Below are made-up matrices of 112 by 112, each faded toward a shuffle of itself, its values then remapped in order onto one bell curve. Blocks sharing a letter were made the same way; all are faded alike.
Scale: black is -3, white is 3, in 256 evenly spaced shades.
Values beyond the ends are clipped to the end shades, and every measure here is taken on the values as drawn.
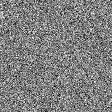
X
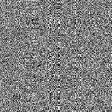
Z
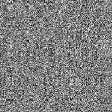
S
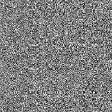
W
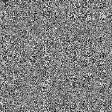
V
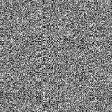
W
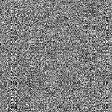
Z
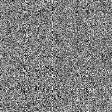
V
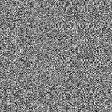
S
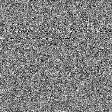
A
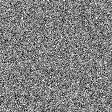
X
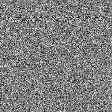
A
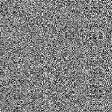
W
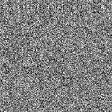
W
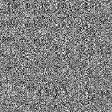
W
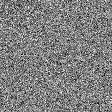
X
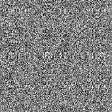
W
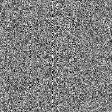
V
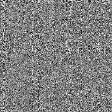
V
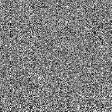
V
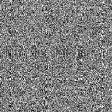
W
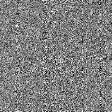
V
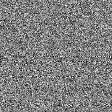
A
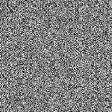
W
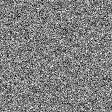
X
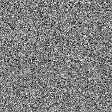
A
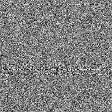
A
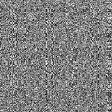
Z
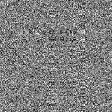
W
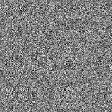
S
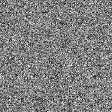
A
